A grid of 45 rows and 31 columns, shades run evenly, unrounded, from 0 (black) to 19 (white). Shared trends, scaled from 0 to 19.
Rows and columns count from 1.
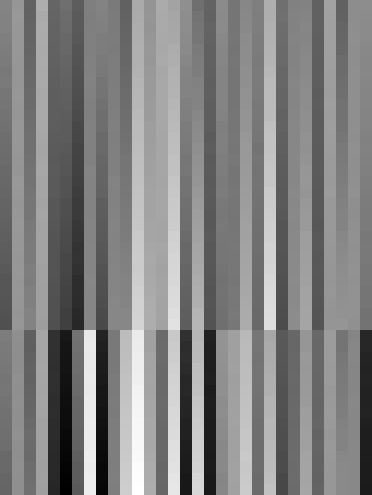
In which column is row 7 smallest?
7
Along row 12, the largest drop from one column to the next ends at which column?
24
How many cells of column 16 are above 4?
30
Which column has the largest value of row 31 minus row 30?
8
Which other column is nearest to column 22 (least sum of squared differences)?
1
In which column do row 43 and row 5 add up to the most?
12
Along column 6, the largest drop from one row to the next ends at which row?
31
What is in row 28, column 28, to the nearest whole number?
11
